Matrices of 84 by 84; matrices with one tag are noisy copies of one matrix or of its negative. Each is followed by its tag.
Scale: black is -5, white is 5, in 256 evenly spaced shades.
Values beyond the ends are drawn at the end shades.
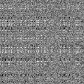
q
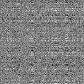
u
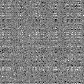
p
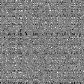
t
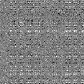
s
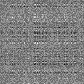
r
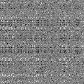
q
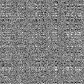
p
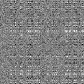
s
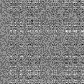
s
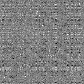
p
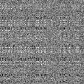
q
